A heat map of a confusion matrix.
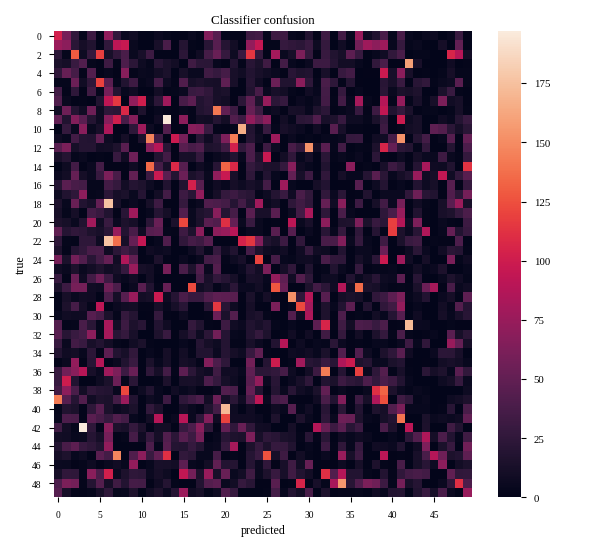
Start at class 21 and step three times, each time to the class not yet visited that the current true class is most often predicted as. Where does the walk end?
15
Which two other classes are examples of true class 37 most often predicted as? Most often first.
1, 24
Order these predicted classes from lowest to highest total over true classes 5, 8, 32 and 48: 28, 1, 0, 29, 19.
28, 0, 1, 29, 19
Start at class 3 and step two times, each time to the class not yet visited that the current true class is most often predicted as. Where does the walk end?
31
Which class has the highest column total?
6
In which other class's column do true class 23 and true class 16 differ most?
27
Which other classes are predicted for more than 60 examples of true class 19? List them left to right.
9, 30, 41
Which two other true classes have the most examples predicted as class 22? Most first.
10, 42
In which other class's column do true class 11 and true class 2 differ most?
21
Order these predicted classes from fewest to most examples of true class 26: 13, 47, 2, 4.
13, 47, 4, 2
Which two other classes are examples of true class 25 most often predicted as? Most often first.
9, 13
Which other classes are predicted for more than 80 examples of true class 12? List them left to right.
21, 30, 39
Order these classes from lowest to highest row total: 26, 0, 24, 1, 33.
33, 26, 0, 24, 1
